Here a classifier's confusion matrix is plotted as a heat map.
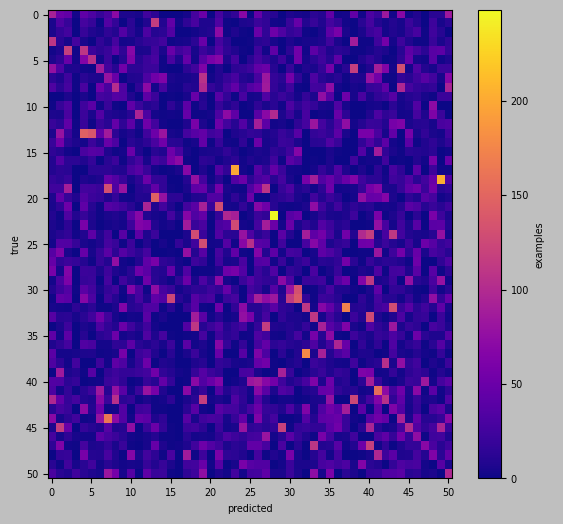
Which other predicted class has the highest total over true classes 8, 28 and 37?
32
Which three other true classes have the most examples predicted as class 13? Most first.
20, 1, 30
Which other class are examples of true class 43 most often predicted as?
37
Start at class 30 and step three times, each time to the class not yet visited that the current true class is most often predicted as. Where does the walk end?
41
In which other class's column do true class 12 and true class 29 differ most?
40
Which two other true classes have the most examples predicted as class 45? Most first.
29, 13
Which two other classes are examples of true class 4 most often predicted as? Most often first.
2, 10
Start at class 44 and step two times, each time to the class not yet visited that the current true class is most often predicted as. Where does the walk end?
19
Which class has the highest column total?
26
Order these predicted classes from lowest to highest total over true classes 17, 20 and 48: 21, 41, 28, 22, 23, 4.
22, 28, 4, 21, 41, 23
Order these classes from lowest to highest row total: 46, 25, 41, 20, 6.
46, 20, 25, 6, 41
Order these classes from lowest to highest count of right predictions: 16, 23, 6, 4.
16, 6, 4, 23
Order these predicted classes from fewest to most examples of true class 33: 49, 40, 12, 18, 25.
49, 12, 25, 18, 40
